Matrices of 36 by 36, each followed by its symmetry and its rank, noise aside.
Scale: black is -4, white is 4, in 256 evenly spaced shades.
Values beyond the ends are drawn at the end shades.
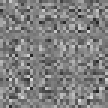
antisymmetric, rank four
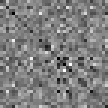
symmetric, rank four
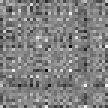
symmetric, rank four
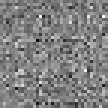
no symmetry, rank six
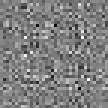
antisymmetric, rank six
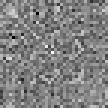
symmetric, rank eight
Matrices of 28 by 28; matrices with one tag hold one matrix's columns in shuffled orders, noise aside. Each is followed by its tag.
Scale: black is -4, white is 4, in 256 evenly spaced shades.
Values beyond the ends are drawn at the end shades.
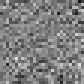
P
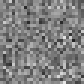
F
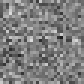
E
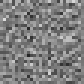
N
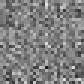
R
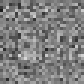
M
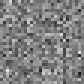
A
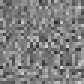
F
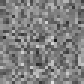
F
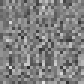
F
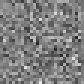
E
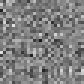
A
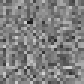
F
